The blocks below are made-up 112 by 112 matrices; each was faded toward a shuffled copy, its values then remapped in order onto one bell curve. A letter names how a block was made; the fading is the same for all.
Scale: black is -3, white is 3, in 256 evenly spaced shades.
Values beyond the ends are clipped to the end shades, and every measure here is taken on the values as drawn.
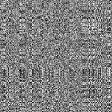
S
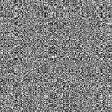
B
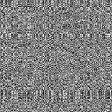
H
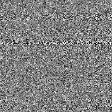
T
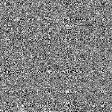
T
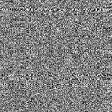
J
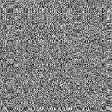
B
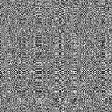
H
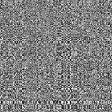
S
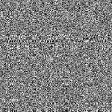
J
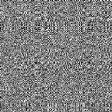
B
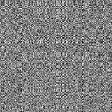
S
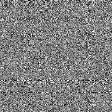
T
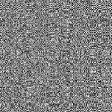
B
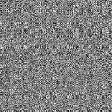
B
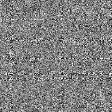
T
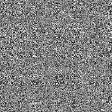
T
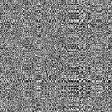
S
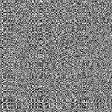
S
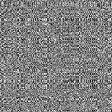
H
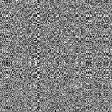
S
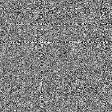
T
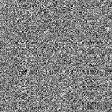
J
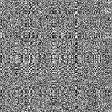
S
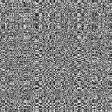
H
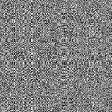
S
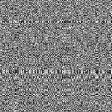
H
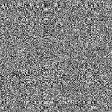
J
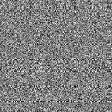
J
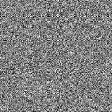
J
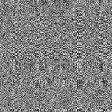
S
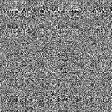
J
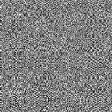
B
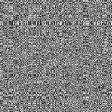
H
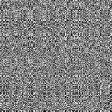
S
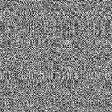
B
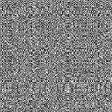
S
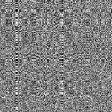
S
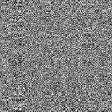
B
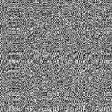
B
